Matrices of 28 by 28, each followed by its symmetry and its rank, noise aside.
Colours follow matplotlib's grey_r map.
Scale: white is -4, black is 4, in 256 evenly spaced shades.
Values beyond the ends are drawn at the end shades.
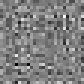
antisymmetric, rank four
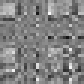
no symmetry, rank three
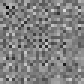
symmetric, rank four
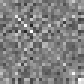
symmetric, rank four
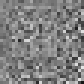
no symmetry, rank four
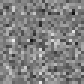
no symmetry, rank six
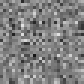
no symmetry, rank four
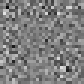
no symmetry, rank six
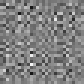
no symmetry, rank four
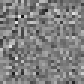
antisymmetric, rank six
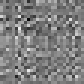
no symmetry, rank three
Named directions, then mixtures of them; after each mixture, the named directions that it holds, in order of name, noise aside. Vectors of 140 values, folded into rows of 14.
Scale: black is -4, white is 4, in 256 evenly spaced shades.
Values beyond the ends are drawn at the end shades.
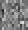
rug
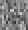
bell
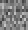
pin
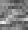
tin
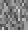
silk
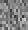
pin, silk.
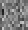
rug.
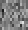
rug.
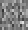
rug.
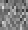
bell, pin, tin.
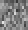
pin, tin.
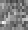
pin, tin.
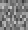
pin.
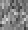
pin, rug, tin.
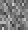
rug, silk, tin.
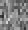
bell, silk, tin.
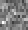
bell, pin, tin.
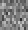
pin.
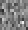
bell, rug.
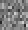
pin, rug.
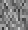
silk.
